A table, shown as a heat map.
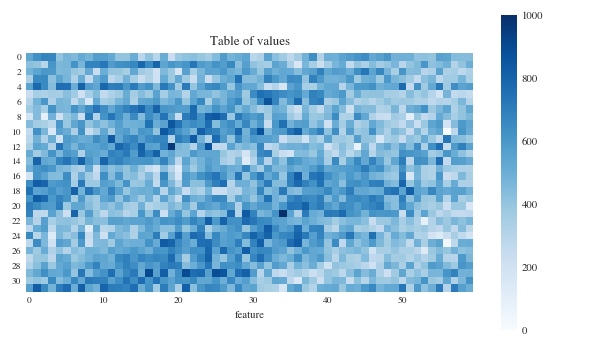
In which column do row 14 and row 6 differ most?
32
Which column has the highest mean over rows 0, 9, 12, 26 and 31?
24
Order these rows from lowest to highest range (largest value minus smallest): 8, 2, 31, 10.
2, 31, 8, 10
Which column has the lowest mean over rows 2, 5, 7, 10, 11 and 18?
57
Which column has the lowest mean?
56
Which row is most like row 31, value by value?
4
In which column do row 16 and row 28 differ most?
20
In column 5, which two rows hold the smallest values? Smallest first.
21, 26
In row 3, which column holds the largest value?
28
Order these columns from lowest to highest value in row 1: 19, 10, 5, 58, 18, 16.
58, 5, 18, 19, 16, 10
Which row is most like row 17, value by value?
19
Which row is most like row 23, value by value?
6
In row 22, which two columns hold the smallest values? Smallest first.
53, 46
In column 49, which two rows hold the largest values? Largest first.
18, 21
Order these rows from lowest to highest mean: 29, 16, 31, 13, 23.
23, 13, 16, 29, 31
